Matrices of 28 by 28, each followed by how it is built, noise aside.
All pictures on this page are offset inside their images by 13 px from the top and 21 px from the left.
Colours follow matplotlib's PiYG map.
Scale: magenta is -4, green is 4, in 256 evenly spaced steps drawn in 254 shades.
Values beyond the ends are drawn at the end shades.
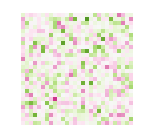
noise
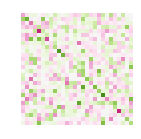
diagonal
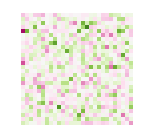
noise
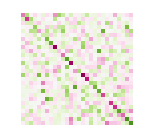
diagonal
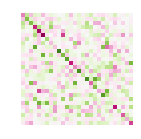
diagonal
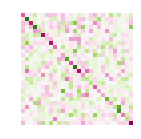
diagonal
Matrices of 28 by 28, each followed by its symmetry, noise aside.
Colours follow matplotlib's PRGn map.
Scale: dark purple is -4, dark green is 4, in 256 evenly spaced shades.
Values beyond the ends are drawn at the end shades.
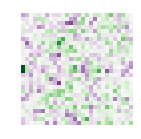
mirrored top to bottom.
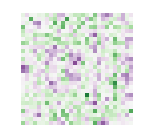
mirrored top to bottom.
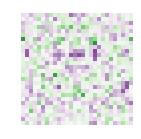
mirrored left to right.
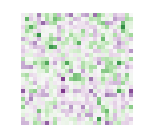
mirrored left to right.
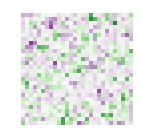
symmetric.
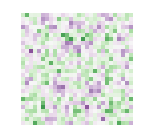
mirrored left to right.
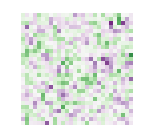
no symmetry.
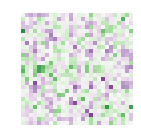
mirrored top to bottom.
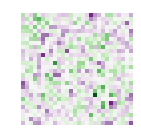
symmetric.
